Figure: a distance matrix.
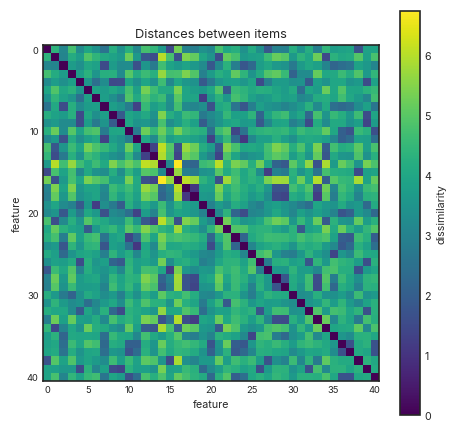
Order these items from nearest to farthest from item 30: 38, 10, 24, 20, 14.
20, 24, 10, 38, 14
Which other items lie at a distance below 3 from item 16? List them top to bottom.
1, 12, 13, 21, 34
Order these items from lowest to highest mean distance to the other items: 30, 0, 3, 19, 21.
19, 0, 30, 21, 3
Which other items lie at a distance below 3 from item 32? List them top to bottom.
4, 8, 9, 19, 26, 39
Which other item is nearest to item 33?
18
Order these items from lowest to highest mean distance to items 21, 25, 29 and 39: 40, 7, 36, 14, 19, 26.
19, 7, 26, 36, 40, 14
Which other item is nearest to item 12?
13
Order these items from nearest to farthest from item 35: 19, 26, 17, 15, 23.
17, 19, 23, 15, 26
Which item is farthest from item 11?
14
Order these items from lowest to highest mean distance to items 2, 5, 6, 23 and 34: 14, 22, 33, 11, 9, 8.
11, 9, 8, 22, 33, 14
